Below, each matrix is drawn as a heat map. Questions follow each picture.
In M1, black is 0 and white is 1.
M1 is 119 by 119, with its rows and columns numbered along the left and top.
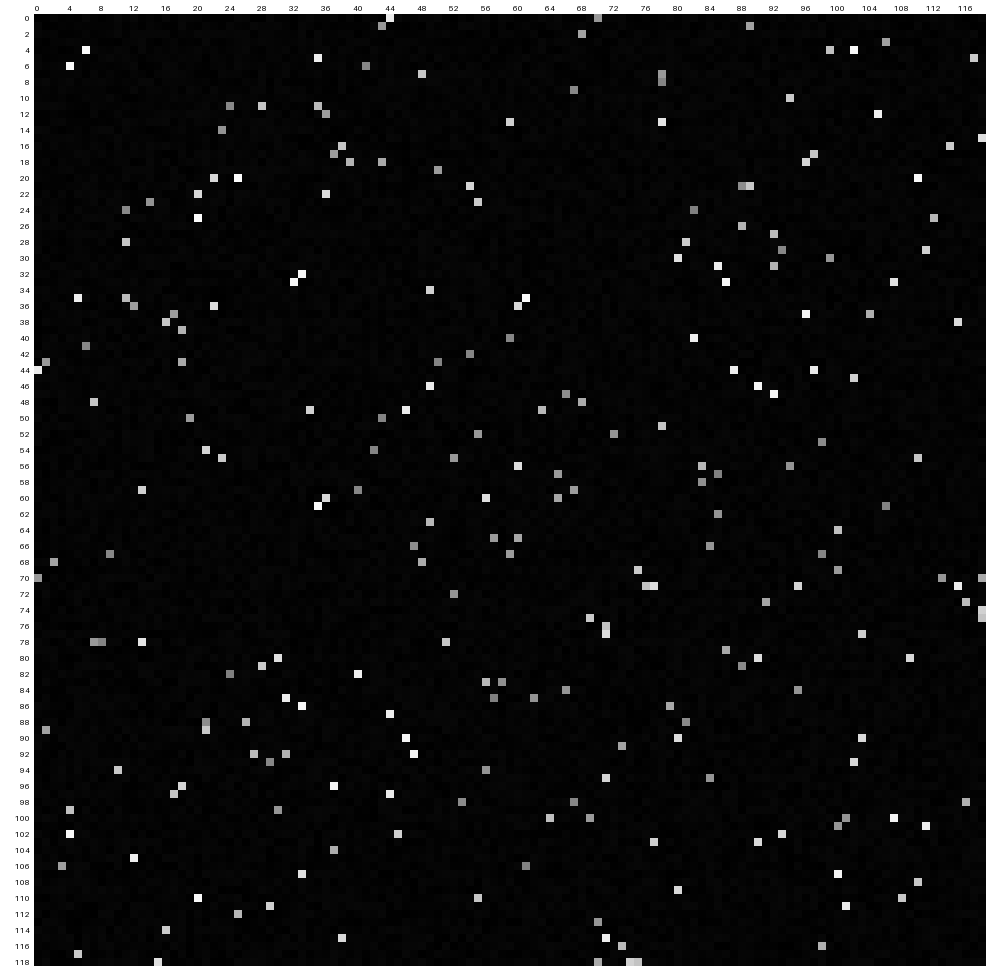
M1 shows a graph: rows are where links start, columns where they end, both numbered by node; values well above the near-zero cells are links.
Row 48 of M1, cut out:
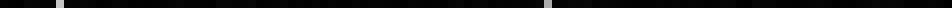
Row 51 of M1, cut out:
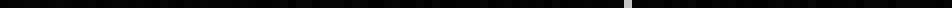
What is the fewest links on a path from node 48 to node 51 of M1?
3
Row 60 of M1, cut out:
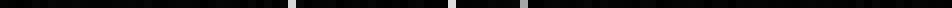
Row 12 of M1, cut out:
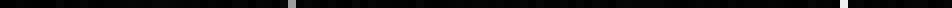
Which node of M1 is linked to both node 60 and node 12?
node 36
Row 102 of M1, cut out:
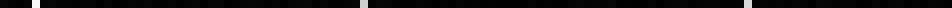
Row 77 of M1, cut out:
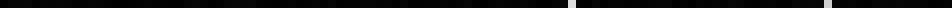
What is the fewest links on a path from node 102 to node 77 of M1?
7
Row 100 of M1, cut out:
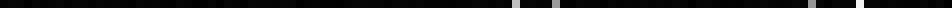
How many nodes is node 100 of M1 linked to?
4
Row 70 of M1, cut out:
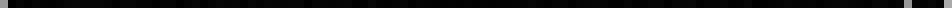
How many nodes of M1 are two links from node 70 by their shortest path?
4
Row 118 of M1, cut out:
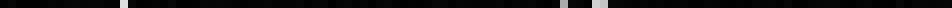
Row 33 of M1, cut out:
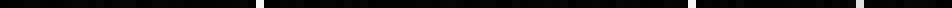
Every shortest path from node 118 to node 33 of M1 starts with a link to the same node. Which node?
node 75
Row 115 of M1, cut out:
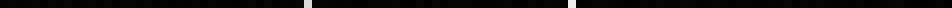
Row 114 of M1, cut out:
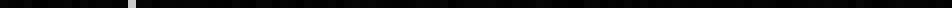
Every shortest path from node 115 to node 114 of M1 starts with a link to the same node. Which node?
node 38
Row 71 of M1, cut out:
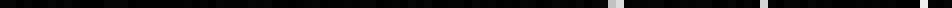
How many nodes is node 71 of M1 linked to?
4
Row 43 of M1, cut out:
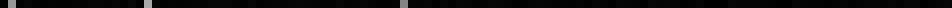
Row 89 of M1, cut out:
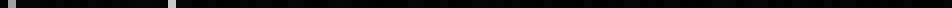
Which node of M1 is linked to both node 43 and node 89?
node 1
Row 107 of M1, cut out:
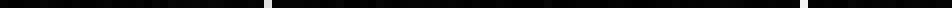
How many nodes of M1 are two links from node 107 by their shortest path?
5
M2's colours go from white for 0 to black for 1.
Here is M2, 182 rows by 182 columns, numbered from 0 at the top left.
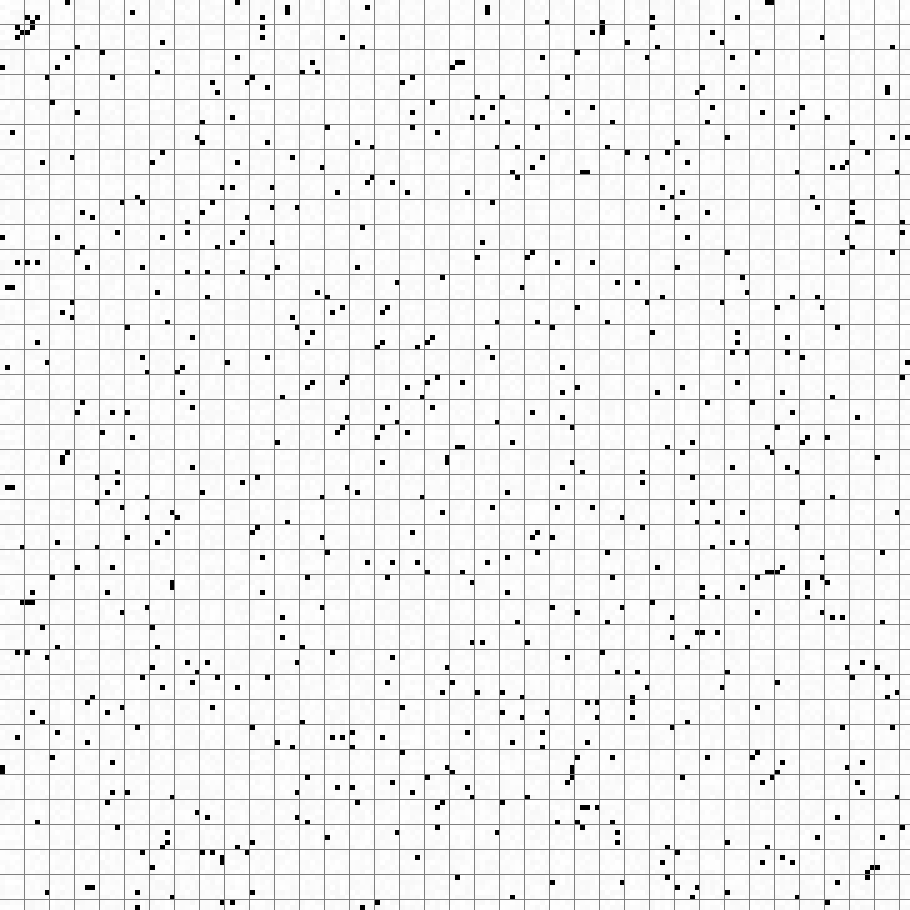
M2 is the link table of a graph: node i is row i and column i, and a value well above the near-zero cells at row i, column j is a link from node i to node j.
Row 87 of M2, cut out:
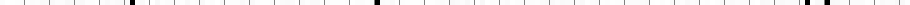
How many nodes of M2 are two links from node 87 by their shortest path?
7
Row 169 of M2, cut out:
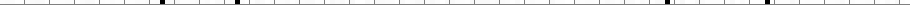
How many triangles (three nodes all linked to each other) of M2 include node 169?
1
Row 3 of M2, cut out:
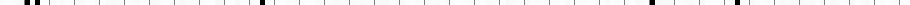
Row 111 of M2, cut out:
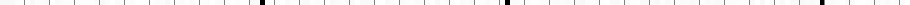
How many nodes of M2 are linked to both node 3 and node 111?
1
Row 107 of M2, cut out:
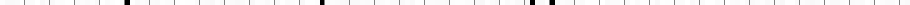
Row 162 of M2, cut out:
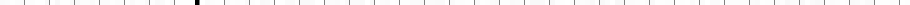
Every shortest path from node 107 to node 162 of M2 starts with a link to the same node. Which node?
node 106
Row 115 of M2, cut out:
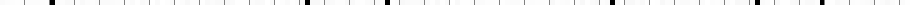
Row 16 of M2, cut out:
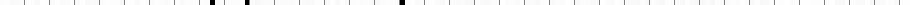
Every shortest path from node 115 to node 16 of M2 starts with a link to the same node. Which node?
node 151
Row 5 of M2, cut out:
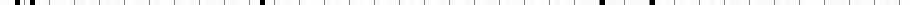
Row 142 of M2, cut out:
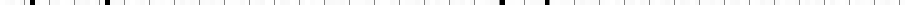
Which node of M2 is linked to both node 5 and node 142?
node 6
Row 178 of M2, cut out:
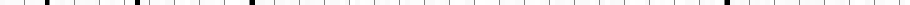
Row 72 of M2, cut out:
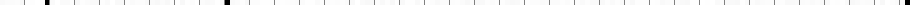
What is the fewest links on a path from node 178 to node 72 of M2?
2
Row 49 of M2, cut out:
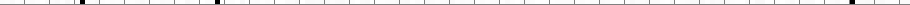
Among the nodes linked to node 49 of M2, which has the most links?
node 170
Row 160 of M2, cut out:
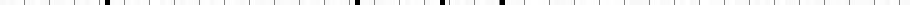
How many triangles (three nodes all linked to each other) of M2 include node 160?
0
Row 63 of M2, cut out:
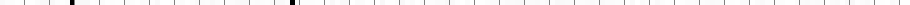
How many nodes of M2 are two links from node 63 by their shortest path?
3
